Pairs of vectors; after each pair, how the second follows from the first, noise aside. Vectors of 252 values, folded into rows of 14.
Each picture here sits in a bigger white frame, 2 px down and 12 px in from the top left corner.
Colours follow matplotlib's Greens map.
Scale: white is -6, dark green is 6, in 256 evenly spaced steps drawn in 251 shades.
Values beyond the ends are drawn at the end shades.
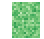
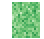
sign-scrambled.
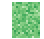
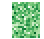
reversed, scaled up.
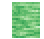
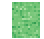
wrapped around, partly zeroed.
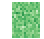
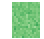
reversed, negated, shrunk.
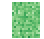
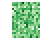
reversed, scaled up.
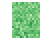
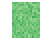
reversed, negated, shrunk.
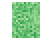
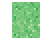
wrapped around, partly zeroed.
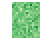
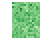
sign-scrambled.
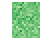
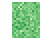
sign-scrambled.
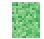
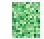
reversed, scaled up.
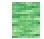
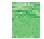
wrapped around, partly zeroed.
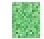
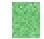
reversed, shrunk.
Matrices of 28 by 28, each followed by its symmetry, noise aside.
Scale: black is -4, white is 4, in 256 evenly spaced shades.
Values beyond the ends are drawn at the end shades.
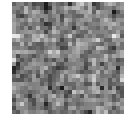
antisymmetric.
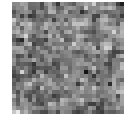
antisymmetric.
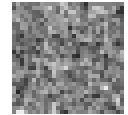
antisymmetric.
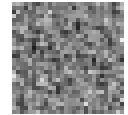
same after a half turn.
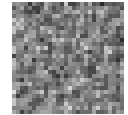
antisymmetric.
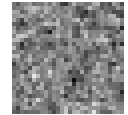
no symmetry.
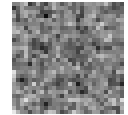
symmetric across the other diagonal.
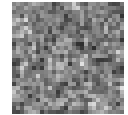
symmetric across the other diagonal.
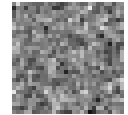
antisymmetric.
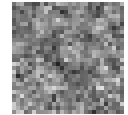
symmetric across the other diagonal.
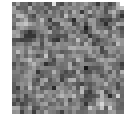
symmetric across the other diagonal.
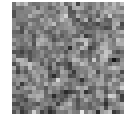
antisymmetric.
